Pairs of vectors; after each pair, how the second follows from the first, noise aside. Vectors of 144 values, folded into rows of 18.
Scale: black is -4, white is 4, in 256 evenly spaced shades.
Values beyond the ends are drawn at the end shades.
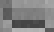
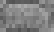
wrapped around, shrunk.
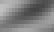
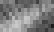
reversed, negated.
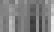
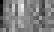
reversed, negated.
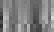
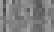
wrapped around, shrunk.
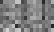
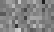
partly zeroed.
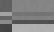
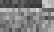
reversed, negated.
